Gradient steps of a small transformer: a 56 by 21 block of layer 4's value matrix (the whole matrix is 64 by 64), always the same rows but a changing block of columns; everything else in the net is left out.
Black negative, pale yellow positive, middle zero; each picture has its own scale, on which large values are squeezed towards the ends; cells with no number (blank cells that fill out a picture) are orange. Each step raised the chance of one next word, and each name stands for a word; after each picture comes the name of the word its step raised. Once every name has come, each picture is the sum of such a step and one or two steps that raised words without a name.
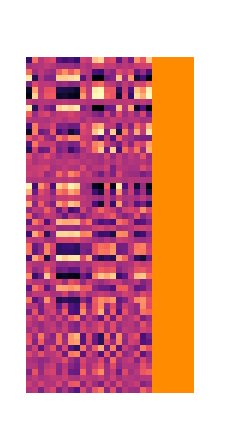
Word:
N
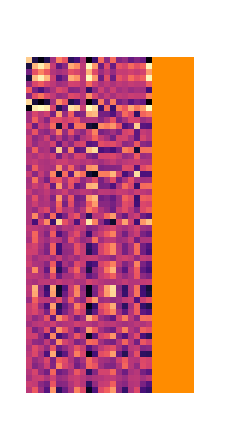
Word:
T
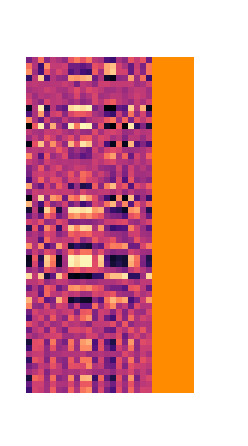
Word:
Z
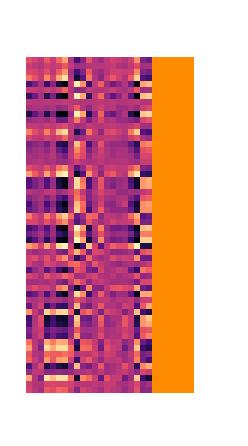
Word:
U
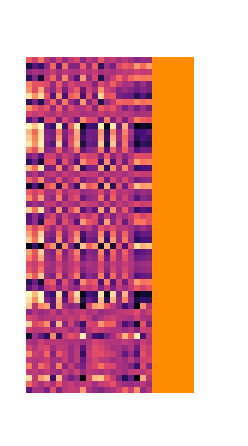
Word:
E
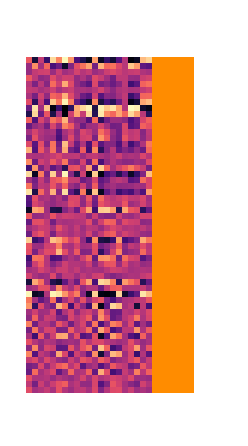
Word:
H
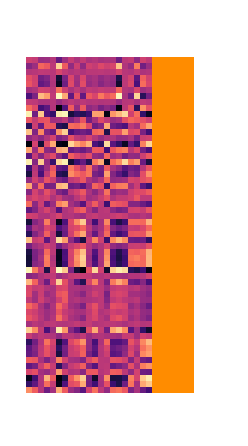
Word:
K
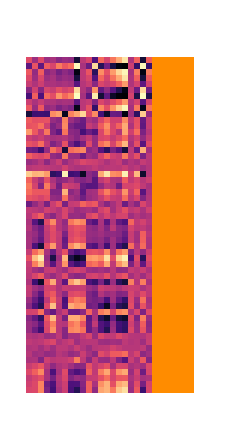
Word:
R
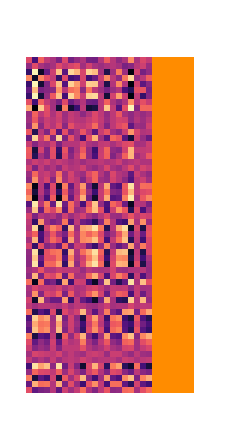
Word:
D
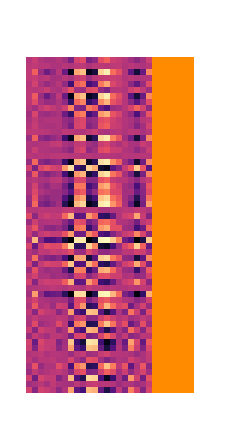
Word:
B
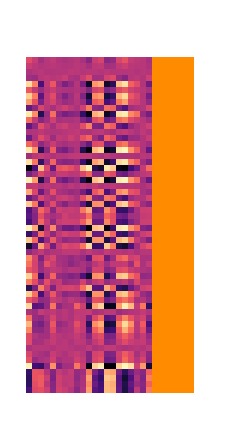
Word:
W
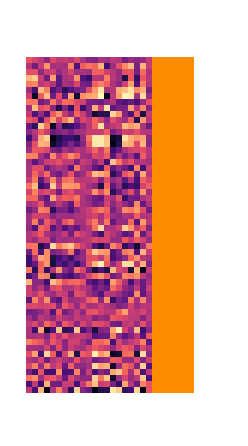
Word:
K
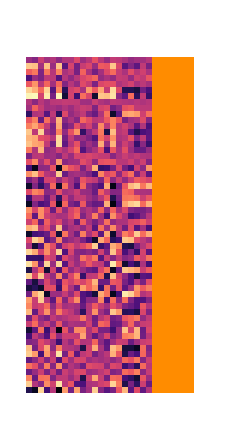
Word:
N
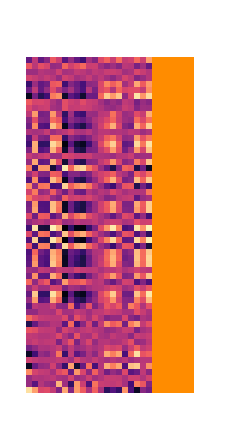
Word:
W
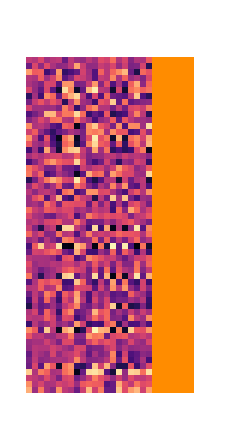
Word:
W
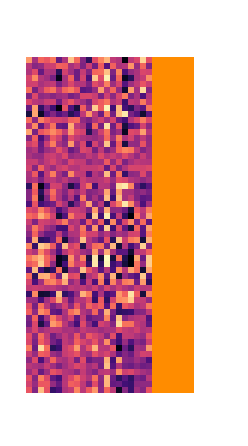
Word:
Z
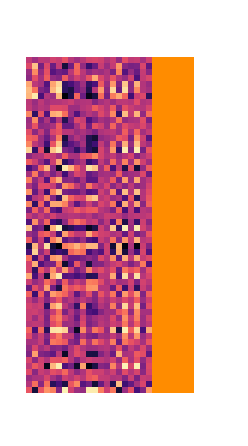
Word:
W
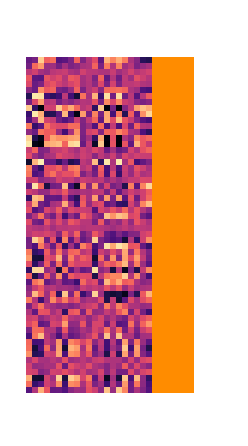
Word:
K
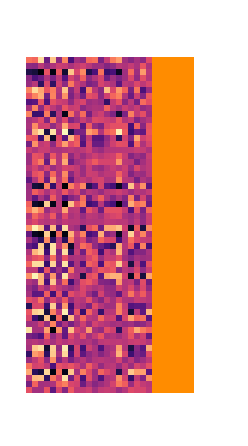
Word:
N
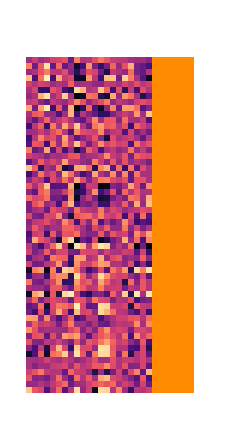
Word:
T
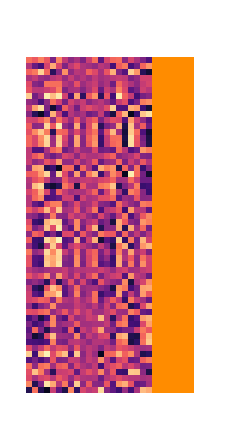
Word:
R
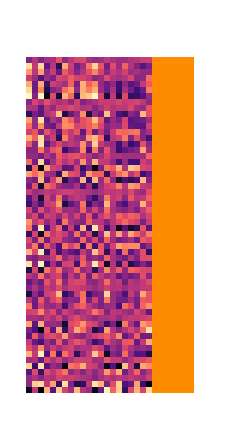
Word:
W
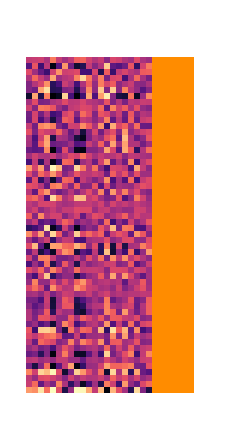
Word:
W
